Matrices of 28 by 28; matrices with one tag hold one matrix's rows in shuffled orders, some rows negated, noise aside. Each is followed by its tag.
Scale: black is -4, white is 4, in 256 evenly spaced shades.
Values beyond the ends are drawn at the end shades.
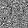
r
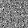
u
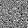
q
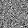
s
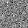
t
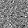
s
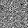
s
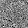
r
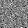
s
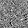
s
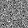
r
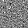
r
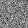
t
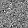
r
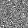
r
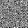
q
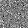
u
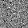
r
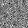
r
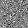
r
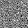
q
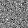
t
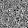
q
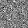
r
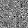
q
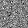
r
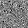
r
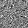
s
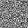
q
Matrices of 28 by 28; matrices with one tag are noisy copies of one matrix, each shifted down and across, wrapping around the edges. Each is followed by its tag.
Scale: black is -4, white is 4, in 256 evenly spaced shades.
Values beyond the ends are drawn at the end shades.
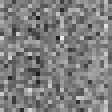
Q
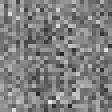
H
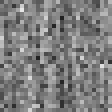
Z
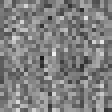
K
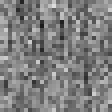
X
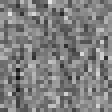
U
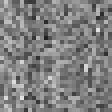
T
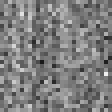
T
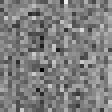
Q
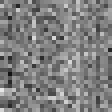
Q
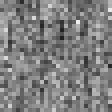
X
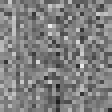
Q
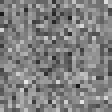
H
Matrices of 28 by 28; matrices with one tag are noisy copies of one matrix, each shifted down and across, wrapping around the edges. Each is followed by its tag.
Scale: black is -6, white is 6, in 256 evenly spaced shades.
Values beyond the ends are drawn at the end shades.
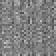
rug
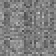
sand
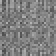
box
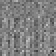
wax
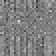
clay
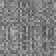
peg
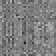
peg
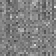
peg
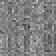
sand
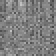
peg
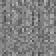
wax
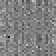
rug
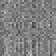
box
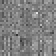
peg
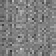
rug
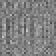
box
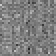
rug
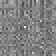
peg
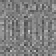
box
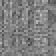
sand
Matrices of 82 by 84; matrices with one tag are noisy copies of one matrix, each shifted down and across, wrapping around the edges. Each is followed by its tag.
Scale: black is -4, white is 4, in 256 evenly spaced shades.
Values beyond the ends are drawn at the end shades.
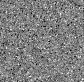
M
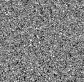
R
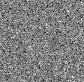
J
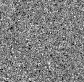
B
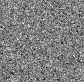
J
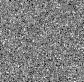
M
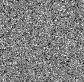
B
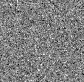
J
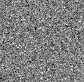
R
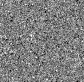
B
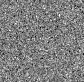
M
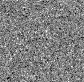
B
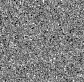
M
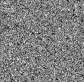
J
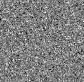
R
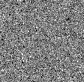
B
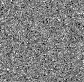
J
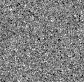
J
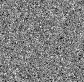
B
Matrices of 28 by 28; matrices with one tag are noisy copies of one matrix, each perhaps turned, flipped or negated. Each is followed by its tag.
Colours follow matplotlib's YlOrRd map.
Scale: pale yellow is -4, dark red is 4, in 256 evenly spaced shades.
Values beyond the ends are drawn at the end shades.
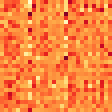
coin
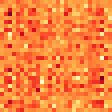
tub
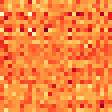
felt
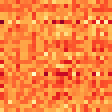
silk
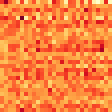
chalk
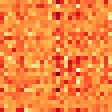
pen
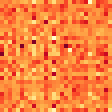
pen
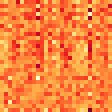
silk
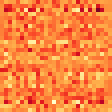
tub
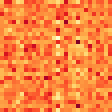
pen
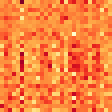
silk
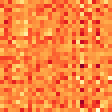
felt
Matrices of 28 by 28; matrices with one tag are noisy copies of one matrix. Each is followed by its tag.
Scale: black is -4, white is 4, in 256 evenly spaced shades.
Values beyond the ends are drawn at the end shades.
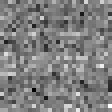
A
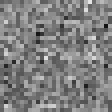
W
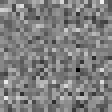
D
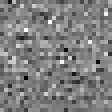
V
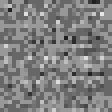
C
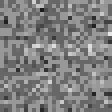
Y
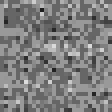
Y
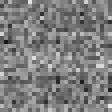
A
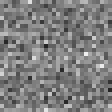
A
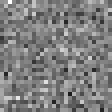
D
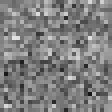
W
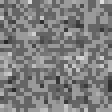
A
